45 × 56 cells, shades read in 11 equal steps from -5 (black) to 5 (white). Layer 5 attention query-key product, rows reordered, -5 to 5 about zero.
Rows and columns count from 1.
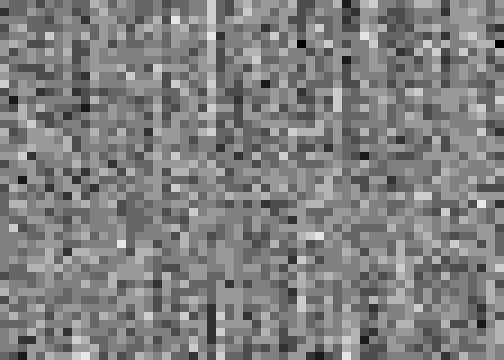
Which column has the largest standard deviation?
24
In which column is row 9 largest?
18
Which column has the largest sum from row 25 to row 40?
34
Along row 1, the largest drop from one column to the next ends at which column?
39
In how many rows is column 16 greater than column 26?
23
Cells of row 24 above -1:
36
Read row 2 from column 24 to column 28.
3 -1 -2 0 3
